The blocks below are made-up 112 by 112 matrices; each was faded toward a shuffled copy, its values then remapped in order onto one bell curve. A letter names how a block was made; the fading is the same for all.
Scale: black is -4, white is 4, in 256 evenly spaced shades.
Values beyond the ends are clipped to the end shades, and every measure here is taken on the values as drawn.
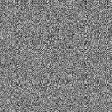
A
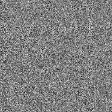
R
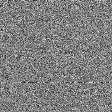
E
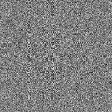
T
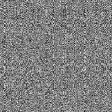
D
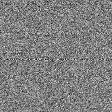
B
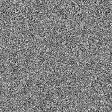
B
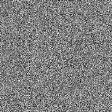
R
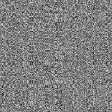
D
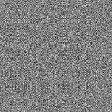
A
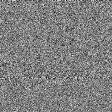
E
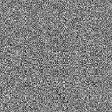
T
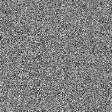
R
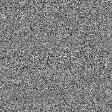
E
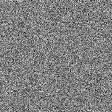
B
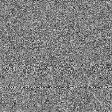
R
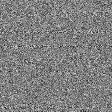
E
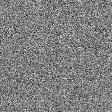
B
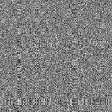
A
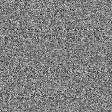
E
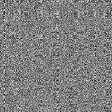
T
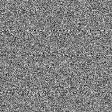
E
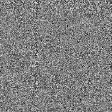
R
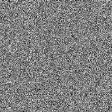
R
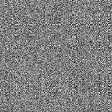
T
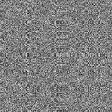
A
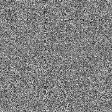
R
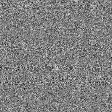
E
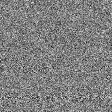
E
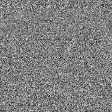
E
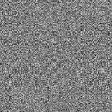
A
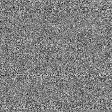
E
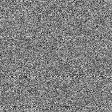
E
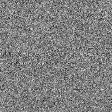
E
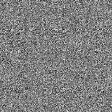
R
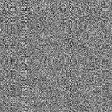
T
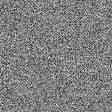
B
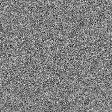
B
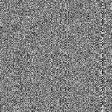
D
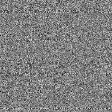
R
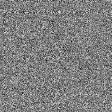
R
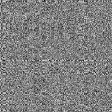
T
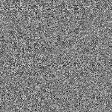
R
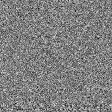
B
